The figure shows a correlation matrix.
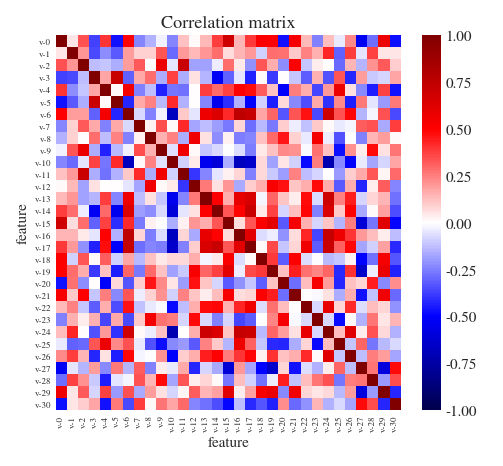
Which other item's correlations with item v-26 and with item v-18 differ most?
v-24
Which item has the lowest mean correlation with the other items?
v-10
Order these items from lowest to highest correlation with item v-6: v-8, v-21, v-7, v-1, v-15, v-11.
v-8, v-7, v-11, v-1, v-21, v-15
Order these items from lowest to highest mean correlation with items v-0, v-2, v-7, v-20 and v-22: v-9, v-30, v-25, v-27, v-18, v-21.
v-25, v-27, v-30, v-18, v-21, v-9
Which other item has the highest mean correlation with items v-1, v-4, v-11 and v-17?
v-6
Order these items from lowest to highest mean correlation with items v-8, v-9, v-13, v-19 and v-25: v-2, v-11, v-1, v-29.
v-11, v-2, v-1, v-29
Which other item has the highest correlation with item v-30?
v-27
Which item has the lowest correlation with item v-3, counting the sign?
v-14
